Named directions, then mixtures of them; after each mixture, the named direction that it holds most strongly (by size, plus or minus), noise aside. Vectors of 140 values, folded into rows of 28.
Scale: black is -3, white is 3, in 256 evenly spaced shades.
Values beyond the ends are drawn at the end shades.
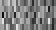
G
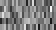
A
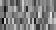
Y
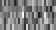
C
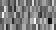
G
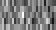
C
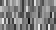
Y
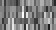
C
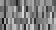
Y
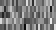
A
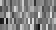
Y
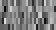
C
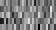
A
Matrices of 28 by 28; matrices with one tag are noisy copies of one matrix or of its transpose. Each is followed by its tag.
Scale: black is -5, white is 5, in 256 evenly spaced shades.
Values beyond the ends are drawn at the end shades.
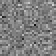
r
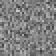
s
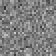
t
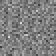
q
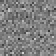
q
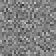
q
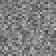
s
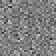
q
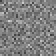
q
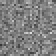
r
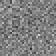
q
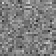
r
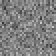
t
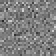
q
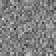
t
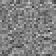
r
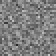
s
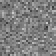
t
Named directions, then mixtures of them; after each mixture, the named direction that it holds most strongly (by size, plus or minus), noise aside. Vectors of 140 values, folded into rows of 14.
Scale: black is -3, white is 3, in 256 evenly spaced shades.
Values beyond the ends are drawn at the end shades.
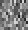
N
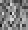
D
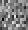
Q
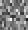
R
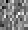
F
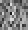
D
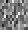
F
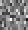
R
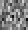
R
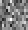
R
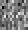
F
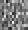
F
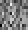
D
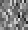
N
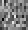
Q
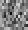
N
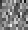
N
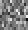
R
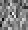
D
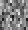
R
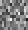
R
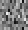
N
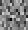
R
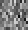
N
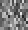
N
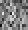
D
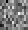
F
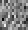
Q
